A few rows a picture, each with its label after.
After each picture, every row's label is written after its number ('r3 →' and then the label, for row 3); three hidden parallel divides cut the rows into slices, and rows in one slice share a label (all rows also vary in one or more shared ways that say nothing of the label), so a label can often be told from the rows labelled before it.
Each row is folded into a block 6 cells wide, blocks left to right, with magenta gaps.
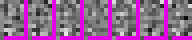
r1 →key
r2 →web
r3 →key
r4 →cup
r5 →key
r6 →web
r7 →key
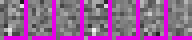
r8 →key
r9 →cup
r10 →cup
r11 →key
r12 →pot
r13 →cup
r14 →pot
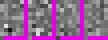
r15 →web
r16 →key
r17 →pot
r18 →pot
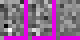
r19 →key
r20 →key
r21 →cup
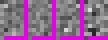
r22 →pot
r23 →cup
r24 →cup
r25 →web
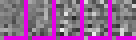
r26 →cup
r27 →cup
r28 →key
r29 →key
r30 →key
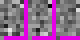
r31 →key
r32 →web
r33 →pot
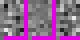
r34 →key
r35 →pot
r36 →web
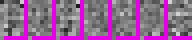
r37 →web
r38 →cup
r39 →web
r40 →cup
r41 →cup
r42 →pot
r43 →key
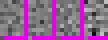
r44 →pot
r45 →cup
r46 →pot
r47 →web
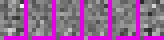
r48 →key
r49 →cup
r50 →cup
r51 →pot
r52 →pot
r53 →web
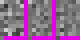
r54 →key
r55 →cup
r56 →pot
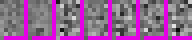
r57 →pot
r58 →pot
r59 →web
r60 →cup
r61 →web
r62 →cup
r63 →web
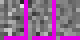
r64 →key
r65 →pot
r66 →cup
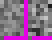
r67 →cup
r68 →web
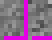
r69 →cup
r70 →pot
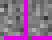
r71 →cup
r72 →cup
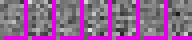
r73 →cup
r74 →key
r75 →cup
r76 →key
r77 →web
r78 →cup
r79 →pot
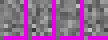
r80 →pot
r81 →pot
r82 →cup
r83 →cup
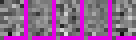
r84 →web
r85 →pot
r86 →key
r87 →cup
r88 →web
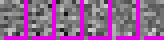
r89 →key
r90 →web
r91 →web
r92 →key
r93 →pot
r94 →cup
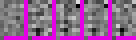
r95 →cup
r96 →web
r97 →web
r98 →web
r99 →web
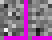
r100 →key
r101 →web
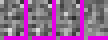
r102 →key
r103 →key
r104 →key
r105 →cup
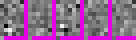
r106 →key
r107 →cup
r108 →web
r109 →pot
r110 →cup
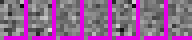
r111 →web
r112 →web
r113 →pot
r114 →cup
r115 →web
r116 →cup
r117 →cup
